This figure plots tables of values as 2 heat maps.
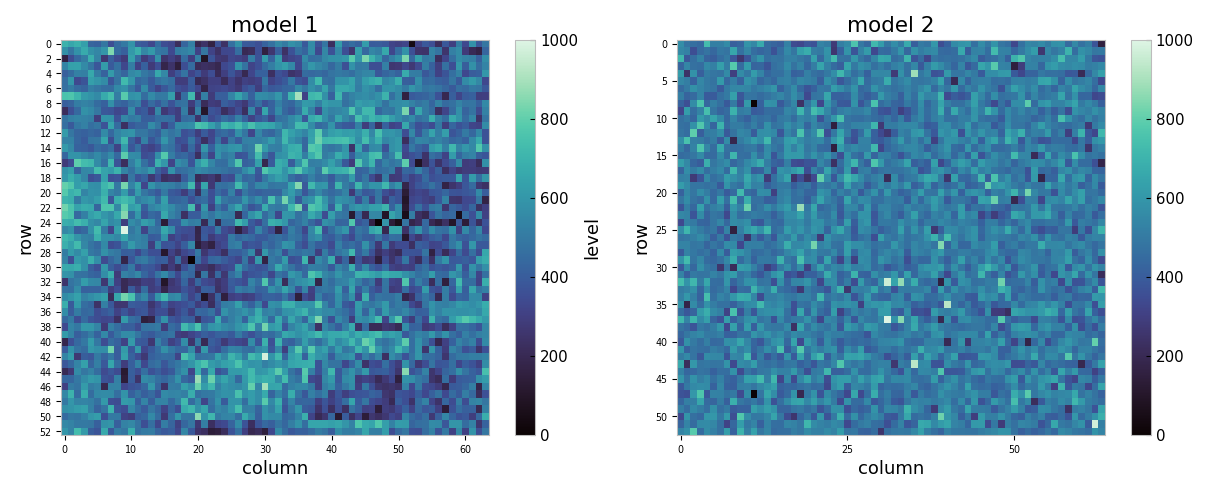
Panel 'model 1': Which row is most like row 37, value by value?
14
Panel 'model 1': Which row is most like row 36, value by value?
35
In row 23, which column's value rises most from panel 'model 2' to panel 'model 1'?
9
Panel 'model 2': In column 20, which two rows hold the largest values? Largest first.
27, 9
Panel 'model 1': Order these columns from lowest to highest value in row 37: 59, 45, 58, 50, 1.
1, 45, 58, 59, 50
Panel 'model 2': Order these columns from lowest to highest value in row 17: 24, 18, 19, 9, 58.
19, 24, 9, 58, 18
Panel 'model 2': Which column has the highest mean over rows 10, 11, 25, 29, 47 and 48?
3
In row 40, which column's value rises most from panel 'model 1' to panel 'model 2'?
62
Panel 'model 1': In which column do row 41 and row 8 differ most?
21
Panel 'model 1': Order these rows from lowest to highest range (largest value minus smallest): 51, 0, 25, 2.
51, 0, 2, 25
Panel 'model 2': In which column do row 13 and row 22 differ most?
8
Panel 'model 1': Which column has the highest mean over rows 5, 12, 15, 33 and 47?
38
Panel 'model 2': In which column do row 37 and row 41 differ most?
31
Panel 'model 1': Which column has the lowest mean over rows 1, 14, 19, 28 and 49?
57
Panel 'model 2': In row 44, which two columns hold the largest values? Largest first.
39, 22
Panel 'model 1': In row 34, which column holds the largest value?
9
